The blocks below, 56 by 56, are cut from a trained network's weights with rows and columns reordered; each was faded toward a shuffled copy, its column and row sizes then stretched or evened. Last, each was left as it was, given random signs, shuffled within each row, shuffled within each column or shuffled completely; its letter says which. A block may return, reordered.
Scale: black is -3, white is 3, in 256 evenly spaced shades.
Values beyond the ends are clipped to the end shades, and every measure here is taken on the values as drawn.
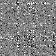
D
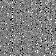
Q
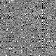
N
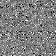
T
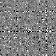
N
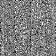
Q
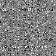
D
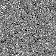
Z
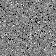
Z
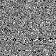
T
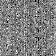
Q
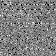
T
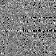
N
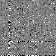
N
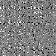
N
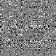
N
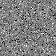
Z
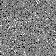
Z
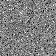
Z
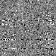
D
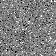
Z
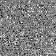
T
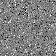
Z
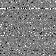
T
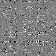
D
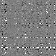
N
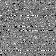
T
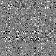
N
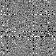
D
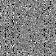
Q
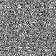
T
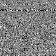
T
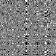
N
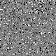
T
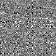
D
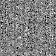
Q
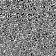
T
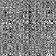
N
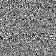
T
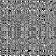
N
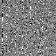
Q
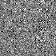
D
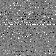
T
